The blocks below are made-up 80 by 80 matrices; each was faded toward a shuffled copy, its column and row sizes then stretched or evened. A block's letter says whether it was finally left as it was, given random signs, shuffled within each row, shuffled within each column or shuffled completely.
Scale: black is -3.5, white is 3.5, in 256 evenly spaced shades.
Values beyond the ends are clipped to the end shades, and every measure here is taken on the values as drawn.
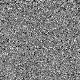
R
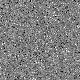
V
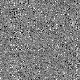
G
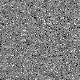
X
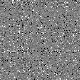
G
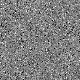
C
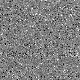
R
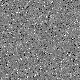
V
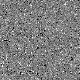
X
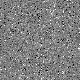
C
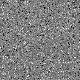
C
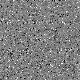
R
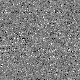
R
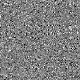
G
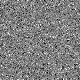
R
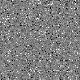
G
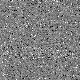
R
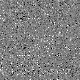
X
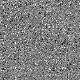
X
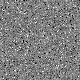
V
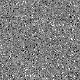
G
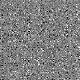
G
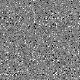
G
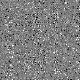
G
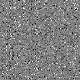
G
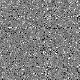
G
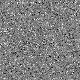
R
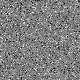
V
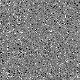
X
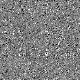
X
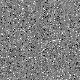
C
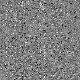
X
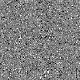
G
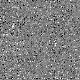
X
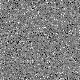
R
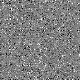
G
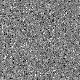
C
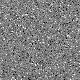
V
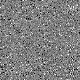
G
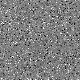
R
